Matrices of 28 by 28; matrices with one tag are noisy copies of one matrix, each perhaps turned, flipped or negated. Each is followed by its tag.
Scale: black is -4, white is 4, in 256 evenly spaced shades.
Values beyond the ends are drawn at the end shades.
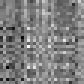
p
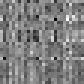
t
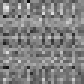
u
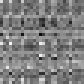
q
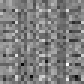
u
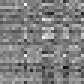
t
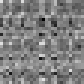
q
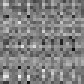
u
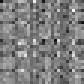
q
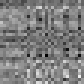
p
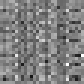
u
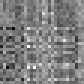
p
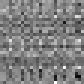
u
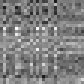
p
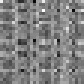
q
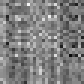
p
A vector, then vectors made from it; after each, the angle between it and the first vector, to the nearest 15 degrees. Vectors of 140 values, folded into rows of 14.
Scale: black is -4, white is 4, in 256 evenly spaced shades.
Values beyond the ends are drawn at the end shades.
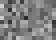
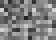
75 degrees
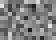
60 degrees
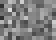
165 degrees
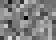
45 degrees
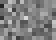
165 degrees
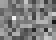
75 degrees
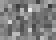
105 degrees
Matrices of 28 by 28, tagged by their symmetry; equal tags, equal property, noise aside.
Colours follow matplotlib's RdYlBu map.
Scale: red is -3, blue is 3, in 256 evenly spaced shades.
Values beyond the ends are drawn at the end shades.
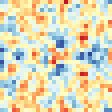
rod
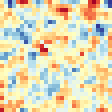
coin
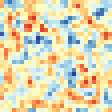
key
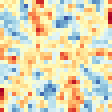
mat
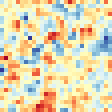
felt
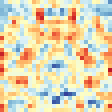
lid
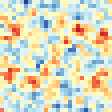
mat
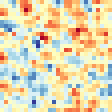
felt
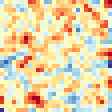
coin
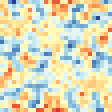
mat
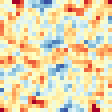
mat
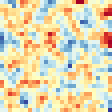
coin
